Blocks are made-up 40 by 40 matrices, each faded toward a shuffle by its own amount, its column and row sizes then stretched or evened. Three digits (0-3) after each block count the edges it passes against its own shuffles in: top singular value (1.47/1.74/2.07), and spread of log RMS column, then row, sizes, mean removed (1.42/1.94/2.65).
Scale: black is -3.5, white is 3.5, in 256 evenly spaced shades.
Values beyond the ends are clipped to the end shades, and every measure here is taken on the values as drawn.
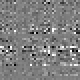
0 2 3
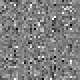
0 2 1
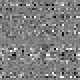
1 1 3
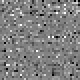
0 1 2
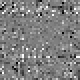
1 1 2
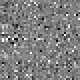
1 0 1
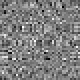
2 0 1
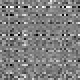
3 1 3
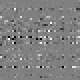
1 1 3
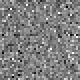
0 0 0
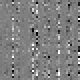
0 3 0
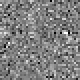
1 1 1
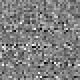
1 0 2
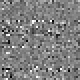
0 1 2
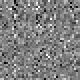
2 1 0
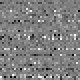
1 0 3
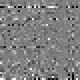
2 2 2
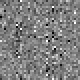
0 2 0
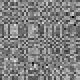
3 0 0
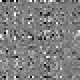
0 2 2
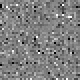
0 0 1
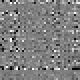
2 2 3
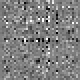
1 3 2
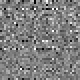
2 1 2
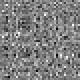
2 1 0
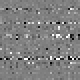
2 1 3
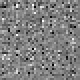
0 2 1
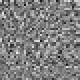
2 0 2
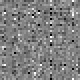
1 2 1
